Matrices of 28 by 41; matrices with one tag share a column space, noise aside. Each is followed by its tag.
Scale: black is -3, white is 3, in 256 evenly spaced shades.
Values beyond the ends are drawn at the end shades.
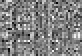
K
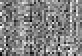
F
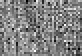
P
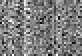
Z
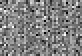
Z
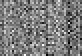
Z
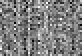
K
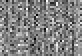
P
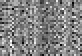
Z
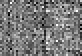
K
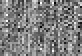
P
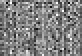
K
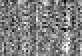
P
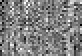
P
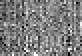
F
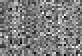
Z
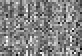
F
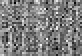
P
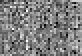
K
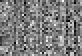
F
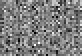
Z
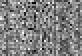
K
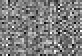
Z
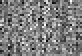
P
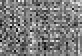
P
